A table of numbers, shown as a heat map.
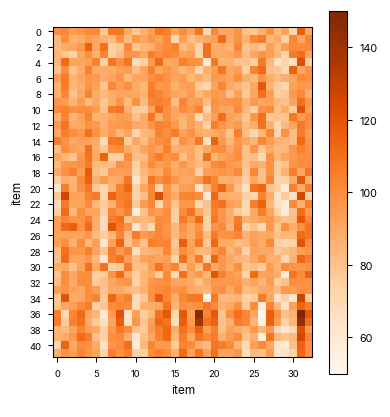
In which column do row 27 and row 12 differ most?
16
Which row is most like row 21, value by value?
34
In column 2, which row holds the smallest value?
3
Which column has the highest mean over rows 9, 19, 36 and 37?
31
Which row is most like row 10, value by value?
0
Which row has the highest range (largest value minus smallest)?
36
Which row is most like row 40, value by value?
23
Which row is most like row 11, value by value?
5
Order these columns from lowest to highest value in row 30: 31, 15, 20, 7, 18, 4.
7, 18, 20, 31, 15, 4
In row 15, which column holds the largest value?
4
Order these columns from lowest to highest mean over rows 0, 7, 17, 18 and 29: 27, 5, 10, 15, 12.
10, 15, 5, 27, 12
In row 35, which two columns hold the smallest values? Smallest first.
26, 29
